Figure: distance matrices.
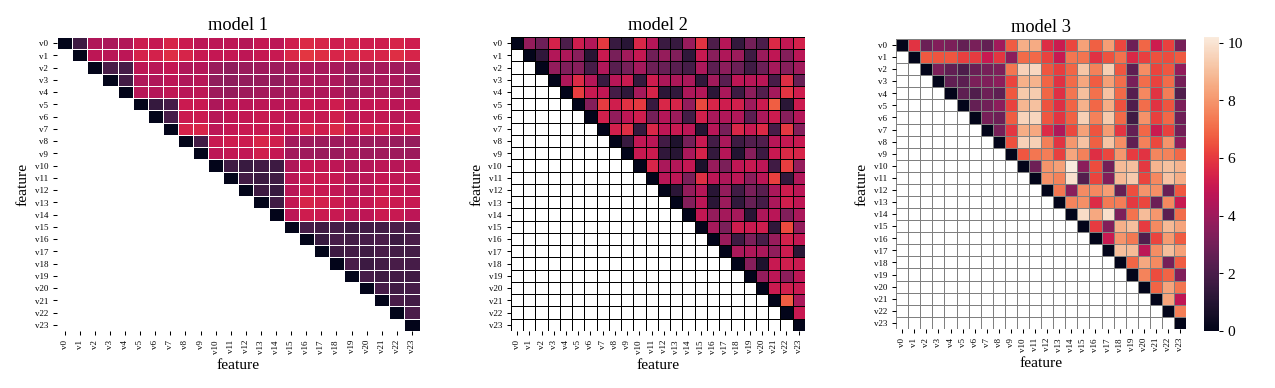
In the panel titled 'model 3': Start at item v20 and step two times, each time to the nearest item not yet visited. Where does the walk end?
v17
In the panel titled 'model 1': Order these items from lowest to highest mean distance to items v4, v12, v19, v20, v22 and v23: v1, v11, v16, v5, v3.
v16, v3, v11, v5, v1
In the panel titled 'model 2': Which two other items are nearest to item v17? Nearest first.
v23, v3
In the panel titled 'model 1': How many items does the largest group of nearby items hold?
9
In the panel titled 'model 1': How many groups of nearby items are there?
6
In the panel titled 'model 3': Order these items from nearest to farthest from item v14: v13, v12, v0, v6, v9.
v12, v0, v6, v13, v9
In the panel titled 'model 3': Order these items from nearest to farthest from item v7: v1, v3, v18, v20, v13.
v3, v13, v1, v18, v20
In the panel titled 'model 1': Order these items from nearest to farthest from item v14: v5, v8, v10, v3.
v10, v3, v5, v8
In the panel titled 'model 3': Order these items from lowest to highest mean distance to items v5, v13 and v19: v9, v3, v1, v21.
v3, v21, v1, v9
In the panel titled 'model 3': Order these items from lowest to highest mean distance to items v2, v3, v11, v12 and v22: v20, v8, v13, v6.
v6, v8, v13, v20
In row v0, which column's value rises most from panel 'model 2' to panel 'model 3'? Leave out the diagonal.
v9
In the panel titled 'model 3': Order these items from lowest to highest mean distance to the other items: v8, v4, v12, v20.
v4, v8, v12, v20
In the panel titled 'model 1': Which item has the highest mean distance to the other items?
v1
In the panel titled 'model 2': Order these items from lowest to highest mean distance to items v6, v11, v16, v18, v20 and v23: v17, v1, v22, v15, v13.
v13, v1, v17, v22, v15
